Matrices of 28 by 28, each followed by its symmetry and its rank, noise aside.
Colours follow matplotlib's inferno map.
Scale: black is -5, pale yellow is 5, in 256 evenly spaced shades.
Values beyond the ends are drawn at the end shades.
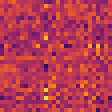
symmetric, rank five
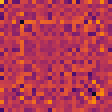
symmetric, rank four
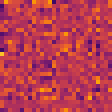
antisymmetric, rank four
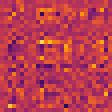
no symmetry, rank four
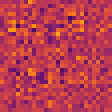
no symmetry, rank six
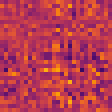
antisymmetric, rank four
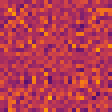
symmetric, rank six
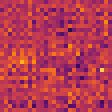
no symmetry, rank six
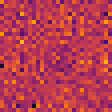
no symmetry, rank four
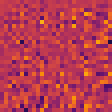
antisymmetric, rank four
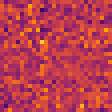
no symmetry, rank six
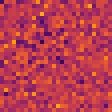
symmetric, rank six
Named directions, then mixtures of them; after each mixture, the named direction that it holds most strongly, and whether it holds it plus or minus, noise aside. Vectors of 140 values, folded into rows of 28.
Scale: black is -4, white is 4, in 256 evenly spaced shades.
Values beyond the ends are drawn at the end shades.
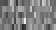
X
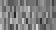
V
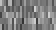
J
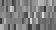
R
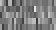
J, plus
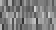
J, plus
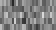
X, minus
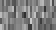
R, plus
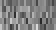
V, plus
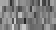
X, minus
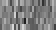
X, minus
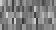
J, plus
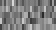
R, minus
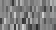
R, plus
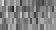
R, minus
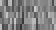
J, plus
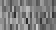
V, plus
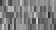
J, minus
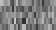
X, minus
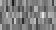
J, plus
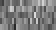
R, plus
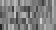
V, minus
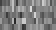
X, plus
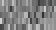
R, minus
